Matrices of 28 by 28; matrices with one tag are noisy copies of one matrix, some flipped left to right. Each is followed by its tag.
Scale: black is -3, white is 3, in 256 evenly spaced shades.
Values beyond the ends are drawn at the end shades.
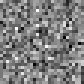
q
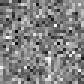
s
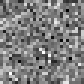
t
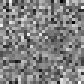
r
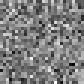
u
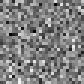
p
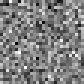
s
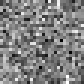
t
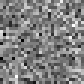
t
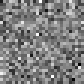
u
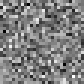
p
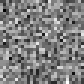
t
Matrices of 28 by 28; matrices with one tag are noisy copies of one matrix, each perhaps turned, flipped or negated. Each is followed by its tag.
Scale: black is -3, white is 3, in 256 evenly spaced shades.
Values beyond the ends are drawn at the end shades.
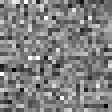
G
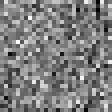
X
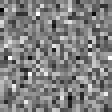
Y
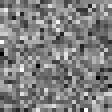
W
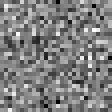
Y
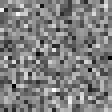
Y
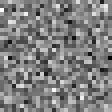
Y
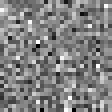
G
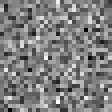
Y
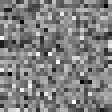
G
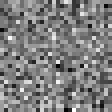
G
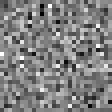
Y
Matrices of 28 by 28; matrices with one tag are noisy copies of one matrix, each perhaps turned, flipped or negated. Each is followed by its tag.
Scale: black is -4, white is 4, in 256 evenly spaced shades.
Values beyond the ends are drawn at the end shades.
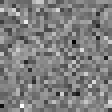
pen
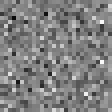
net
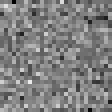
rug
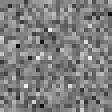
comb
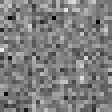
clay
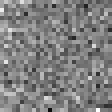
rug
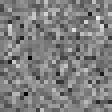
net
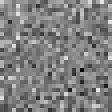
rug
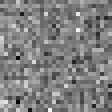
clay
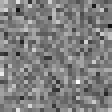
clay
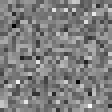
pen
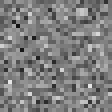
net
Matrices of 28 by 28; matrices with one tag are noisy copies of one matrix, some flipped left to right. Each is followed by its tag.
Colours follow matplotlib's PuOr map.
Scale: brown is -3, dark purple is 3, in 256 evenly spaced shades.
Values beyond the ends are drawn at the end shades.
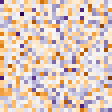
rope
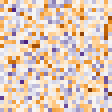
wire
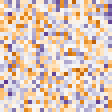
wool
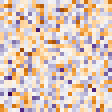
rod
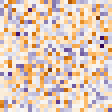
wool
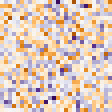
rod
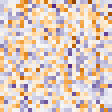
wool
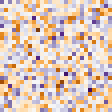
rope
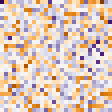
rope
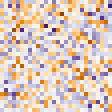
wool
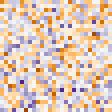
rod
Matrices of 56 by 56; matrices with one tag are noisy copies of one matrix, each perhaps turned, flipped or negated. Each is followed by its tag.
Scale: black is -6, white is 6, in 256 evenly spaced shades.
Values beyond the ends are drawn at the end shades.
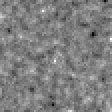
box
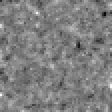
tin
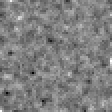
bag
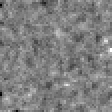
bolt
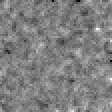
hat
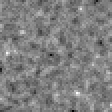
box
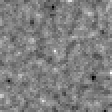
box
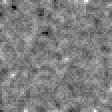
tin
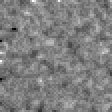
hat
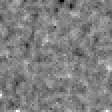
bolt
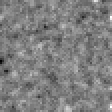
bolt
